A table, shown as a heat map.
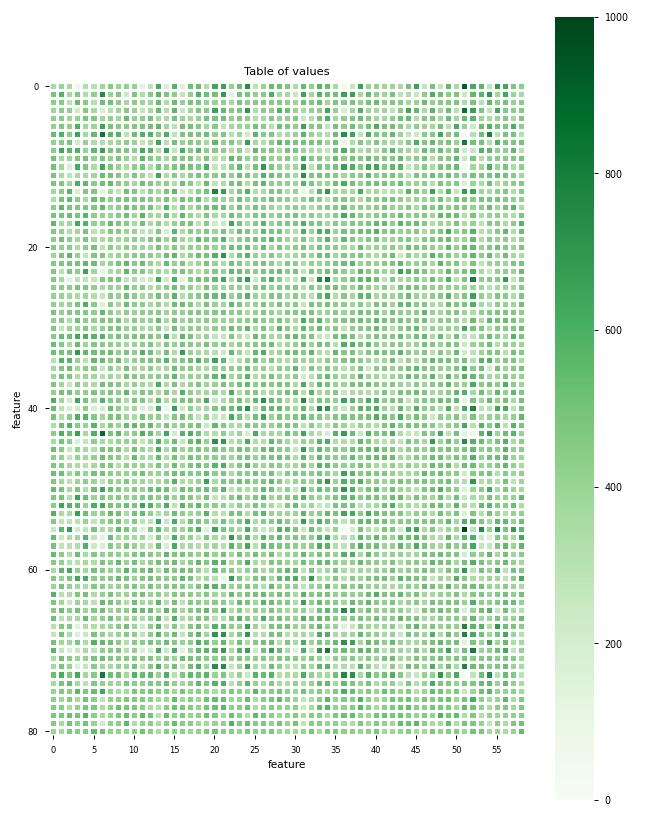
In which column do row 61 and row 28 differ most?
21
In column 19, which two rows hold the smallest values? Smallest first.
55, 42
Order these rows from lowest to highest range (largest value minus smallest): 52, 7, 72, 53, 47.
47, 52, 53, 72, 7
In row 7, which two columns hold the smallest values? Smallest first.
36, 3
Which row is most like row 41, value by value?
17
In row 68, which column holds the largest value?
51
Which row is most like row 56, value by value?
57
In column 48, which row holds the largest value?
73
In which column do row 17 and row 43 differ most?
6
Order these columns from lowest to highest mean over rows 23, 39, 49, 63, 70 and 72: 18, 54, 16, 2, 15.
2, 16, 54, 18, 15
